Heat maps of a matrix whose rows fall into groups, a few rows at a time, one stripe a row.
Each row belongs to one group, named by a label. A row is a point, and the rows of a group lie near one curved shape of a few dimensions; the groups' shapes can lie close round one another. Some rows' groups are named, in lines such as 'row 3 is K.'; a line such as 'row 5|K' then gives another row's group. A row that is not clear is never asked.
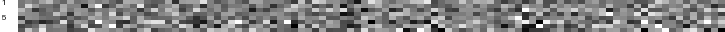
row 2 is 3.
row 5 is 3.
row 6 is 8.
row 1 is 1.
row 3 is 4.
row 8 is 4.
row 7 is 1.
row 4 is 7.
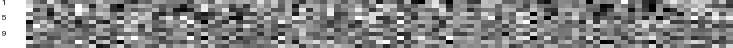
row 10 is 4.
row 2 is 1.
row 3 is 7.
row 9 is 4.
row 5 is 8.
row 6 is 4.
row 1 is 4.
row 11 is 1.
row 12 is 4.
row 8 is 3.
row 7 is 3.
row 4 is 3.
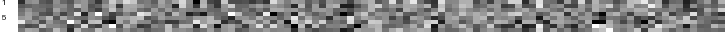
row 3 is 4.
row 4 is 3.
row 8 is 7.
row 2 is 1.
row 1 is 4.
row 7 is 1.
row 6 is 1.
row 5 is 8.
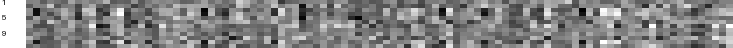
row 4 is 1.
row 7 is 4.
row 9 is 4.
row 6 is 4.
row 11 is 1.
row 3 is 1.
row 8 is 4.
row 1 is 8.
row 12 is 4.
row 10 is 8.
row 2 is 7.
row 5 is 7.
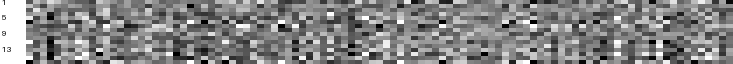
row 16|4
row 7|8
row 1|4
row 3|3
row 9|1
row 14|1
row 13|3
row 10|3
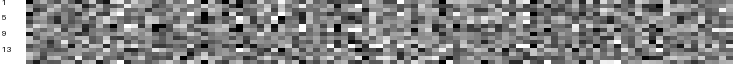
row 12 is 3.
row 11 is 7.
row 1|4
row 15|1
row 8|8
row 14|4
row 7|3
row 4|4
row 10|1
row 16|1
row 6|3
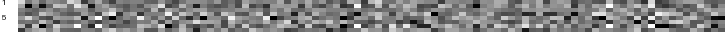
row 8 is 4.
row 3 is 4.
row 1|1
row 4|1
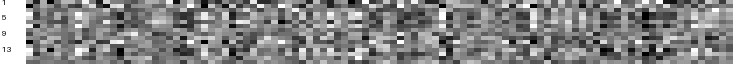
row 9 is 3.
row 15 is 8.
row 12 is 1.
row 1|1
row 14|7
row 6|8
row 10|1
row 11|4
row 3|8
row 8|8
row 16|1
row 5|7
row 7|7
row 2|4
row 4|7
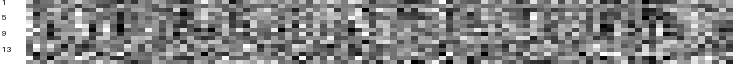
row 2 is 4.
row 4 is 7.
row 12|3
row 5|7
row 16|4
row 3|1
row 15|7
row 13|3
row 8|3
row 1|7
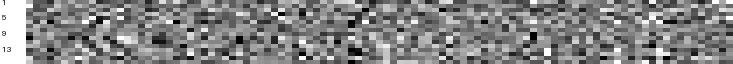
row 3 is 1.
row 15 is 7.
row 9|4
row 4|3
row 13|1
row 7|3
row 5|4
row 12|1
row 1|4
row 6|1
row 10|3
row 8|4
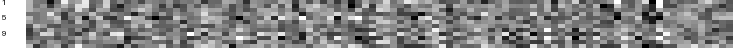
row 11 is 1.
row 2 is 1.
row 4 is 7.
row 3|1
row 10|8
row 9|4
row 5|8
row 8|8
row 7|3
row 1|7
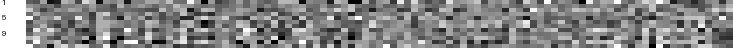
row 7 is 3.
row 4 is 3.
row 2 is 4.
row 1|1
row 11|3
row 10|3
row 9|3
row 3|4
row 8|3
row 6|3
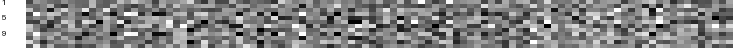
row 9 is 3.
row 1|4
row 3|7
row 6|1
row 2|7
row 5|8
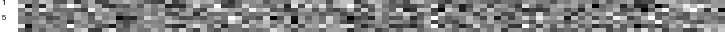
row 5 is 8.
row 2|7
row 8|4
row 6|7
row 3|4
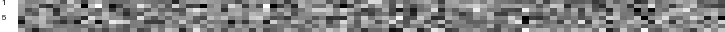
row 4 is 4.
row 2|3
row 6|3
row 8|4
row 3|7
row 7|4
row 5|4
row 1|1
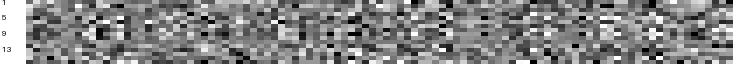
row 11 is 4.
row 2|1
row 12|8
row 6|3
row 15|7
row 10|4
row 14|8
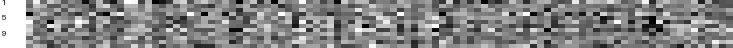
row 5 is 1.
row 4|4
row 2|3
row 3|8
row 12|3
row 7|1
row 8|8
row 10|3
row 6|7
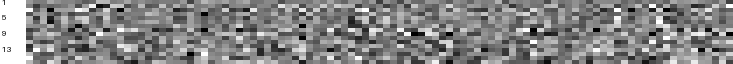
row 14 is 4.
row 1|4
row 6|1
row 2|4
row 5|1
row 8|3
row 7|7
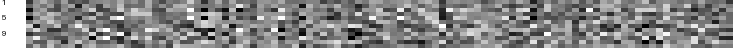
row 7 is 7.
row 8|3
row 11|7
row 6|8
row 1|4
